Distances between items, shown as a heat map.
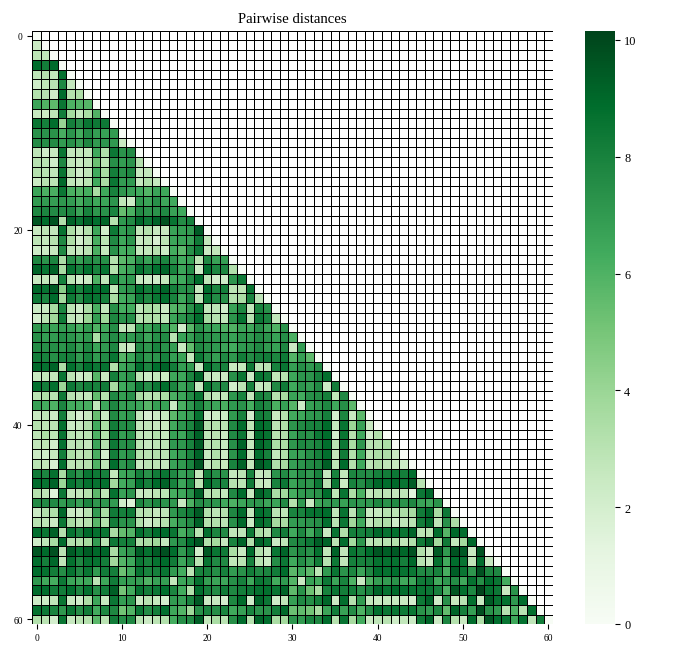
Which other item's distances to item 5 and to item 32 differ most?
49
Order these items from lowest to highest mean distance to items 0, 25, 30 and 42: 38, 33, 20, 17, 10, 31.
20, 17, 10, 38, 31, 33
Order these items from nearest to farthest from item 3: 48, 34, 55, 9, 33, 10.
34, 9, 10, 48, 55, 33
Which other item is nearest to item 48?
11
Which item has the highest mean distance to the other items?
57
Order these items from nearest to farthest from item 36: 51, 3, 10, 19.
19, 51, 3, 10
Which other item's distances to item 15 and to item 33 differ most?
52
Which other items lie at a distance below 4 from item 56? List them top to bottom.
7, 16, 31, 38
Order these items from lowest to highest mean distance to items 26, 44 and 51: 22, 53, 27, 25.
27, 53, 22, 25
